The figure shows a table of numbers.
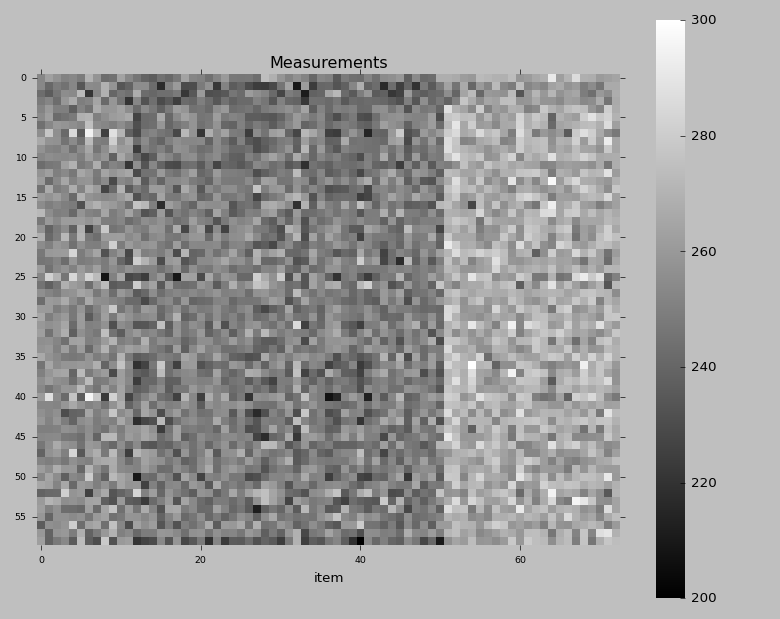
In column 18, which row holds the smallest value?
2
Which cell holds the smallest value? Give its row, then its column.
58, 40
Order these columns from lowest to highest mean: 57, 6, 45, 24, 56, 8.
24, 45, 8, 6, 56, 57
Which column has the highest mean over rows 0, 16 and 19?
64
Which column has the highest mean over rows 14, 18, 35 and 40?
52
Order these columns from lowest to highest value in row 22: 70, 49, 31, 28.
31, 49, 28, 70
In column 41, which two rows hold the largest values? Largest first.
26, 52
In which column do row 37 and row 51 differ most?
15
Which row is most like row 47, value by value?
56
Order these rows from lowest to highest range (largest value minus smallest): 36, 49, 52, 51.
49, 51, 52, 36
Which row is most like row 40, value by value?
7
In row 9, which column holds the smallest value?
12
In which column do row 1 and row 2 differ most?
33
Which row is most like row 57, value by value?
20
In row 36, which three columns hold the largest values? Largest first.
54, 68, 51
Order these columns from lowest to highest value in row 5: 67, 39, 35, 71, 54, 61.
39, 35, 67, 61, 54, 71
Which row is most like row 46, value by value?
0
